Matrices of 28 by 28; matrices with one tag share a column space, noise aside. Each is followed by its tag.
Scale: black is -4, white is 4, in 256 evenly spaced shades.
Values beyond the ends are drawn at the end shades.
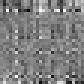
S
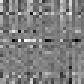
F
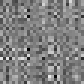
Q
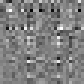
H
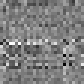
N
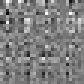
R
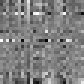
F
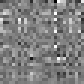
R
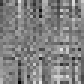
Q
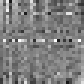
F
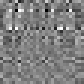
H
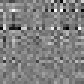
H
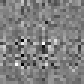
N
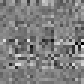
N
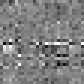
N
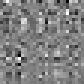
R
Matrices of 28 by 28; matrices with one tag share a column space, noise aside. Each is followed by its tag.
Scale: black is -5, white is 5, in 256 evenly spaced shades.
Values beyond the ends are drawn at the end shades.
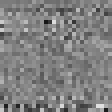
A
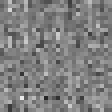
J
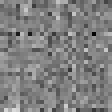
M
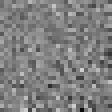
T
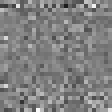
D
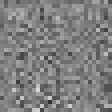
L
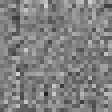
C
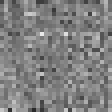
M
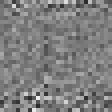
D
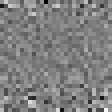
D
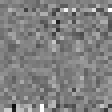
A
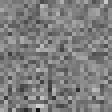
L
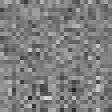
L
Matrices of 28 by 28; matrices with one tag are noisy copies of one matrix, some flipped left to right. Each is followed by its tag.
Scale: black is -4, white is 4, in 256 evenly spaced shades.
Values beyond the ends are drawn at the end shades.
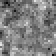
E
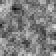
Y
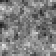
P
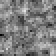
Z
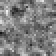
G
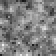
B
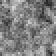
E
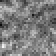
P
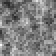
E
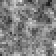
E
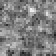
Z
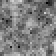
E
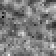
P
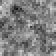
Y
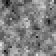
E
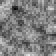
Y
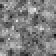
Z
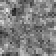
G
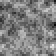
P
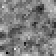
Y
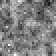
E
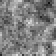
E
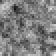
Y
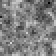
E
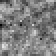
P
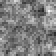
G
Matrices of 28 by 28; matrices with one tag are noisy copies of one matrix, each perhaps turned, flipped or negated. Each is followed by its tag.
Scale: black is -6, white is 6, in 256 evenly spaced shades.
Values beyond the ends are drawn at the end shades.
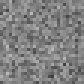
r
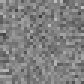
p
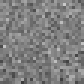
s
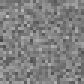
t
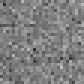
s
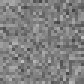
s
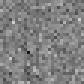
r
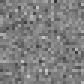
p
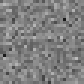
r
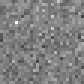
s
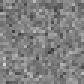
r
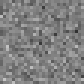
r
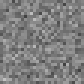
r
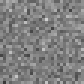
t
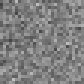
s
